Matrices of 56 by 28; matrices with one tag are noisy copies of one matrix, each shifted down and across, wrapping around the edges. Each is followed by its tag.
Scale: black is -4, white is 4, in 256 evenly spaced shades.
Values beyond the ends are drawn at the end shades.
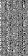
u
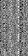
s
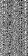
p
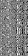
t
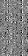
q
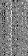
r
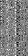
s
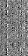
q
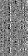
q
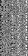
s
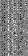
p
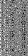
p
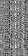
u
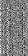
u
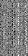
u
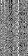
r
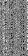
p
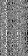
r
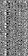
s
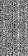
u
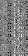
p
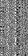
s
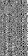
u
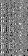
t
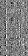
q
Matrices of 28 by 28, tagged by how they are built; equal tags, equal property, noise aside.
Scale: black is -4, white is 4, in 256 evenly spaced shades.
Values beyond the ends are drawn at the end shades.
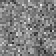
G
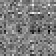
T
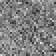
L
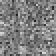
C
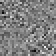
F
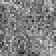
G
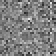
T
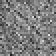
L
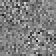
F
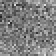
G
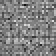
C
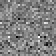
T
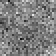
G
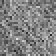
L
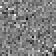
F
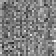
C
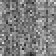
C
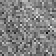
L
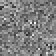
F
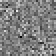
F
